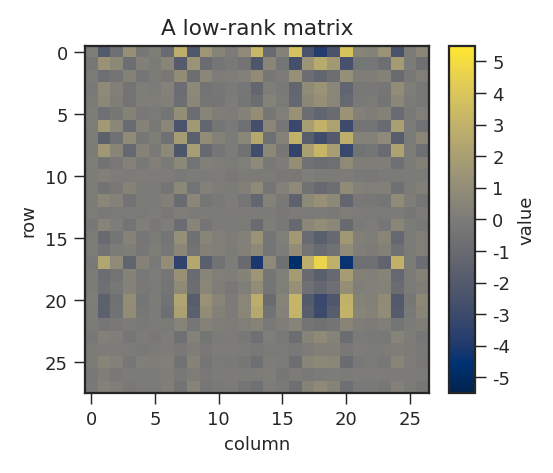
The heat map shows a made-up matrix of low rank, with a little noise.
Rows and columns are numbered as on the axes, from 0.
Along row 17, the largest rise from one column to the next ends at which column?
17
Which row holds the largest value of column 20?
0
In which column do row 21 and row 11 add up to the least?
18
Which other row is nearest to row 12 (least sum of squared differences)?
3
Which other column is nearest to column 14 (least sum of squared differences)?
6
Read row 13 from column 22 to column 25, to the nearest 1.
0 0 0 0
